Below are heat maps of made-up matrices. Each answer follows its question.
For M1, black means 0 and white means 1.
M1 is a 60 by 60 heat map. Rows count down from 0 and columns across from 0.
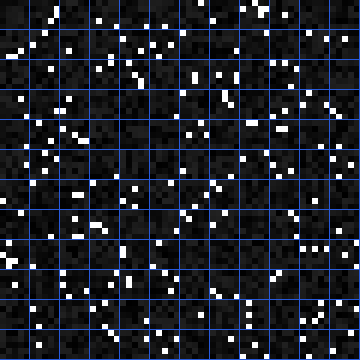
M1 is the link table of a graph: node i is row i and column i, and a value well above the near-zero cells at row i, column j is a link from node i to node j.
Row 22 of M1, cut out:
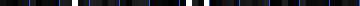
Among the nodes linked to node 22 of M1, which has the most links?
node 12
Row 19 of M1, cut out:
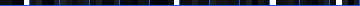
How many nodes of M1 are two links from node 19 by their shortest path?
6
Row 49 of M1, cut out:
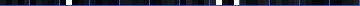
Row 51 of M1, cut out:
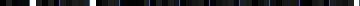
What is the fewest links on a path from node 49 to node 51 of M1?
5
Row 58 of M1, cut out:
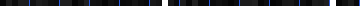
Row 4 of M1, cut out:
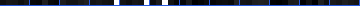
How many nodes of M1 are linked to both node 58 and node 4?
1
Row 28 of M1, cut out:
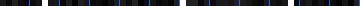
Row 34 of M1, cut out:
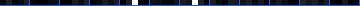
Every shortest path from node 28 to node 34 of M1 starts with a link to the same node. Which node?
node 48
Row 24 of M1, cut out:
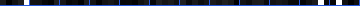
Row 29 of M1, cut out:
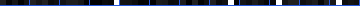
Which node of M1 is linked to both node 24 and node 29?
node 56
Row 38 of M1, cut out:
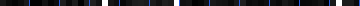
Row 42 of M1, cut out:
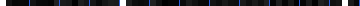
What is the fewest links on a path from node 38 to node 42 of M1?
5
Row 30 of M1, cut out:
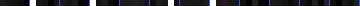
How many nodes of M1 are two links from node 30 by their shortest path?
6
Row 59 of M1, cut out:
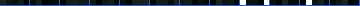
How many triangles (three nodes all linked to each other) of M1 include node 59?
0
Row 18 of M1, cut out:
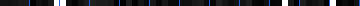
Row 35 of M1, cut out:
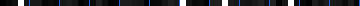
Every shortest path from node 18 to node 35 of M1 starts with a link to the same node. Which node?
node 9
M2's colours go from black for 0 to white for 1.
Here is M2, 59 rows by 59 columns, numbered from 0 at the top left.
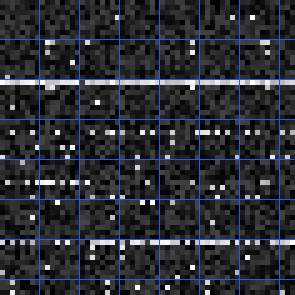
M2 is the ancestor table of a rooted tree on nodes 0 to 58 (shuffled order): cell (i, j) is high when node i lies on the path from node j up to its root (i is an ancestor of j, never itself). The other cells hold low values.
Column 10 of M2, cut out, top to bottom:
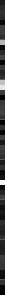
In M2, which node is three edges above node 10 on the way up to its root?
36
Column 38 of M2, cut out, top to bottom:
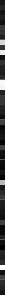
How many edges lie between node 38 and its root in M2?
6
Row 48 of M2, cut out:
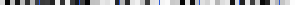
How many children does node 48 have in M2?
6
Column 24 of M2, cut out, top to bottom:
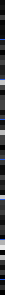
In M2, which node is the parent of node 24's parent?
51
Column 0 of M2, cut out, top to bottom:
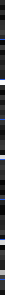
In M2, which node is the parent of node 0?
54
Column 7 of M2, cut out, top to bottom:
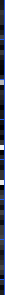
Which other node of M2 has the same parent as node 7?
12
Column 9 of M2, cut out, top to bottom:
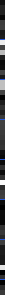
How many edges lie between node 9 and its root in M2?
6
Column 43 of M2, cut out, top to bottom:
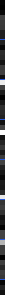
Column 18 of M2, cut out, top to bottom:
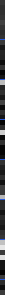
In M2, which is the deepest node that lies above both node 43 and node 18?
39
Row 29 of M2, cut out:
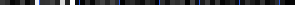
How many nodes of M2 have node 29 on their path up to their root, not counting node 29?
3
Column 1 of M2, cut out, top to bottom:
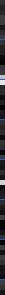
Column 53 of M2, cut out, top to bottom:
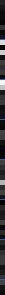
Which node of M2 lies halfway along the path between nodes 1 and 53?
8
